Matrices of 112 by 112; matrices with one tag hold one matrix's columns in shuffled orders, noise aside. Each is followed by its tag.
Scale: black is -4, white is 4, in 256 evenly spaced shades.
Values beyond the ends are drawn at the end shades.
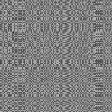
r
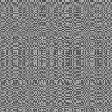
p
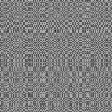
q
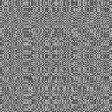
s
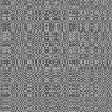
r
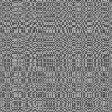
q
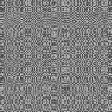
s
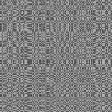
r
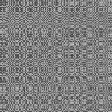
s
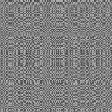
p
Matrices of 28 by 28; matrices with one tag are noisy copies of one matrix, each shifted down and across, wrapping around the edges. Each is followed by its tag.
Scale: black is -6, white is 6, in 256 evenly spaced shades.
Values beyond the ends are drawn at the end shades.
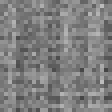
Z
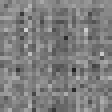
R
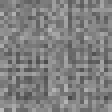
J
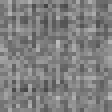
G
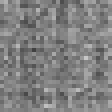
R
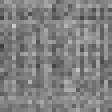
G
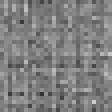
G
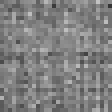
G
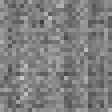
Z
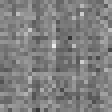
Z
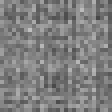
J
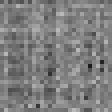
R
